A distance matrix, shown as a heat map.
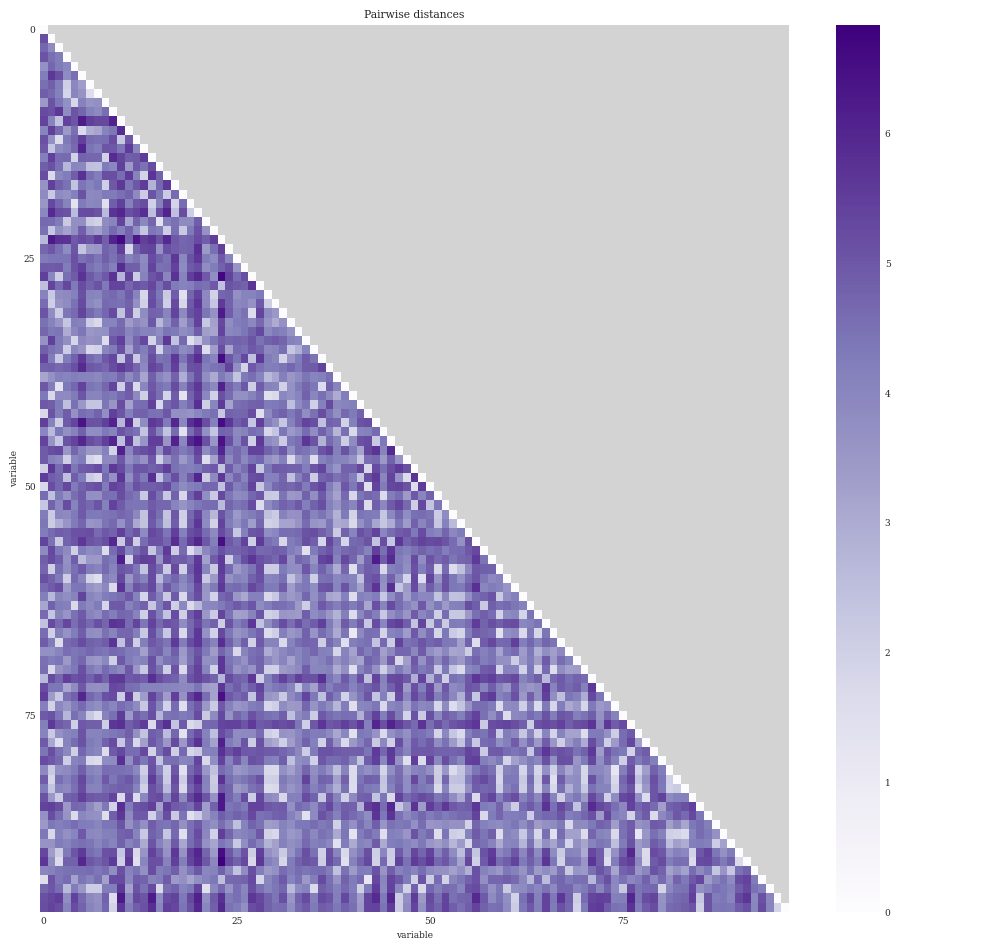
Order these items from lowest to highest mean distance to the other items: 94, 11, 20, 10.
94, 11, 10, 20
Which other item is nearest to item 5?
11
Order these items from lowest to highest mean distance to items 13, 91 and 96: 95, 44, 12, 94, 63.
12, 44, 95, 94, 63
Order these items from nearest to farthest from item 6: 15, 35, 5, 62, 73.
35, 15, 5, 62, 73
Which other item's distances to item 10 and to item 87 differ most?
55
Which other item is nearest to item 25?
68
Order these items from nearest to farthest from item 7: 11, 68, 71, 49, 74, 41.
49, 41, 11, 74, 68, 71
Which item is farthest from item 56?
23
